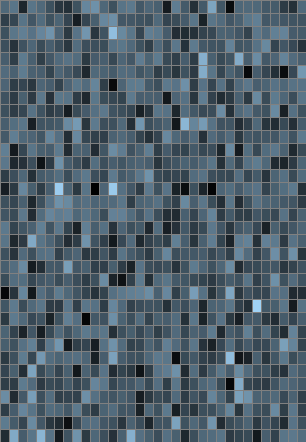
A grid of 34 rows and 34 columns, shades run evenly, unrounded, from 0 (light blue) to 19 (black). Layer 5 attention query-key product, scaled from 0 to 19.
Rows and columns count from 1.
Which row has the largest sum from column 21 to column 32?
25
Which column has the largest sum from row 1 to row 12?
8
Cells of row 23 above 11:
16
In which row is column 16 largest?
29
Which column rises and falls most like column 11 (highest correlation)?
24
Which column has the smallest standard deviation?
18
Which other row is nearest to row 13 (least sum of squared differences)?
26
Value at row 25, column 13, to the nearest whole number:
6
